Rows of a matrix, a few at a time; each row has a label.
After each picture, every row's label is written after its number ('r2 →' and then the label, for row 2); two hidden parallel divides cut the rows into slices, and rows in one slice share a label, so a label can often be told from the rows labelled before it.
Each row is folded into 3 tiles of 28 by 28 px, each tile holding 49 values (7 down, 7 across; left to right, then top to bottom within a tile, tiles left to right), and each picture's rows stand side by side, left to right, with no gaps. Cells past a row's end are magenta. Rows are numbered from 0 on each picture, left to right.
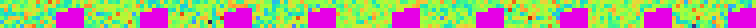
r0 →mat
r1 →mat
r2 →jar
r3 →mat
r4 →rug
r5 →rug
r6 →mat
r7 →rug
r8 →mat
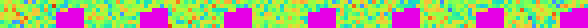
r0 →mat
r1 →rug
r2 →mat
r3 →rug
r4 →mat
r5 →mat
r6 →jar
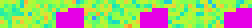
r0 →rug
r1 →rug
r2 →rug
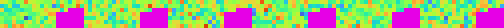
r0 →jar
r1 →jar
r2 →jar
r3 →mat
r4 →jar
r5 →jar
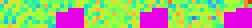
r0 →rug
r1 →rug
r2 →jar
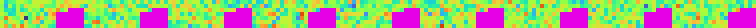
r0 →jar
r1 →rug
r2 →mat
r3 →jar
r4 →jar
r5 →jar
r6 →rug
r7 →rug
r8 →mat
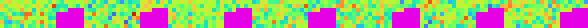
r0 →mat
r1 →jar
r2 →rug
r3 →mat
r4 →mat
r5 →mat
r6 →mat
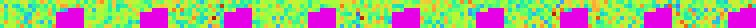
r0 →jar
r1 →rug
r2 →mat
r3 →rug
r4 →mat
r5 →mat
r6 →jar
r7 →mat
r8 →jar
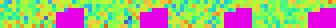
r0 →jar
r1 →jar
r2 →jar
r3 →rug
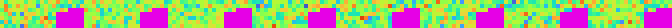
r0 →mat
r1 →rug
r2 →rug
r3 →jar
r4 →mat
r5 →mat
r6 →jar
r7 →mat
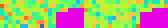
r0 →mat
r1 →rug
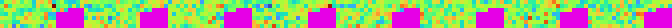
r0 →mat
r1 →jar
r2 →mat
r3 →jar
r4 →jar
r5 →rug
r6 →mat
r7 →jar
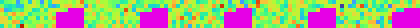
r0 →jar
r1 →rug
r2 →mat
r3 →mat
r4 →jar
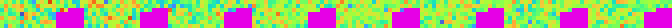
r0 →mat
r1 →mat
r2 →jar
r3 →rug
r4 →rug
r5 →rug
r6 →rug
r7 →rug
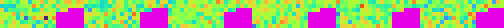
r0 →jar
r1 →jar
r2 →rug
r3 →rug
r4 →rug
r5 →jar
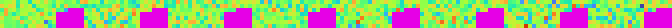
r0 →rug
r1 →jar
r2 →rug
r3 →rug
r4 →mat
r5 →rug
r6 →jar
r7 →jar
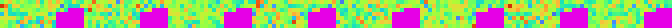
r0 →mat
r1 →mat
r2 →rug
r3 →mat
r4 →rug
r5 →rug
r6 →mat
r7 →rug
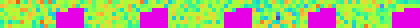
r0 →mat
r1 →rug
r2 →rug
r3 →jar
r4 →rug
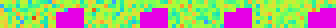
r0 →jar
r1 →rug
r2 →rug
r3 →rug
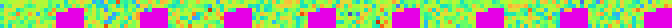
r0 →rug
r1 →jar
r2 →jar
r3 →jar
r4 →mat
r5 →rug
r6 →mat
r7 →jar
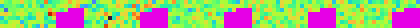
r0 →jar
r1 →jar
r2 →rug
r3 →rug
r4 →rug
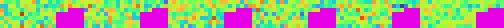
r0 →jar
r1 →mat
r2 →mat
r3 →mat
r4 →mat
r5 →rug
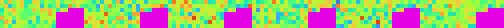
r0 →rug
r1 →jar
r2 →mat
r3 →jar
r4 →mat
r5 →rug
